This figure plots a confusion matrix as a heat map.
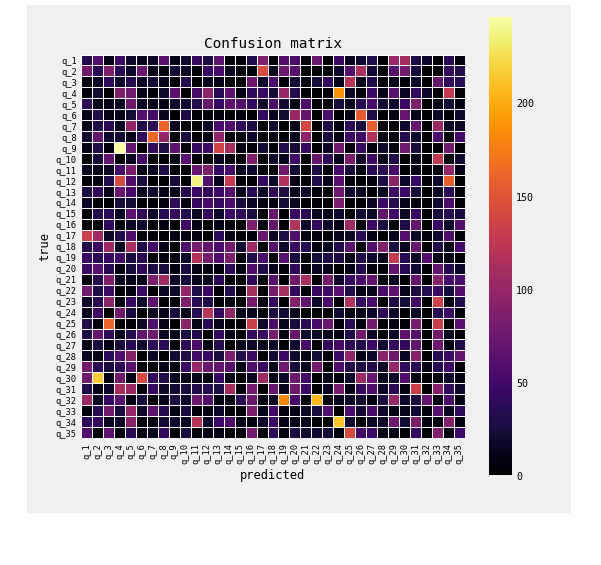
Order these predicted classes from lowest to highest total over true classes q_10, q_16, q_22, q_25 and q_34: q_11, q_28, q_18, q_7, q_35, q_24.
q_7, q_28, q_11, q_35, q_18, q_24
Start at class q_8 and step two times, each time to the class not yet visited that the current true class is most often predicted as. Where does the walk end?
q_27
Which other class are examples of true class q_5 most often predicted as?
q_31
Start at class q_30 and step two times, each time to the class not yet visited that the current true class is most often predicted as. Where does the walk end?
q_17
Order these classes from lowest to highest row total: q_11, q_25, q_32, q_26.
q_11, q_26, q_25, q_32
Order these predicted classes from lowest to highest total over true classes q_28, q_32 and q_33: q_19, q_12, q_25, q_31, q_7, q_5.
q_7, q_12, q_31, q_25, q_5, q_19
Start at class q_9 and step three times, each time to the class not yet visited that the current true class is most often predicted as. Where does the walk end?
q_12
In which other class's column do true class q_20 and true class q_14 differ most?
q_24
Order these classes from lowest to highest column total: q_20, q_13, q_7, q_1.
q_7, q_1, q_13, q_20
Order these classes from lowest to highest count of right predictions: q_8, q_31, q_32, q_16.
q_32, q_16, q_8, q_31
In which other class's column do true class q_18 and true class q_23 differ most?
q_33
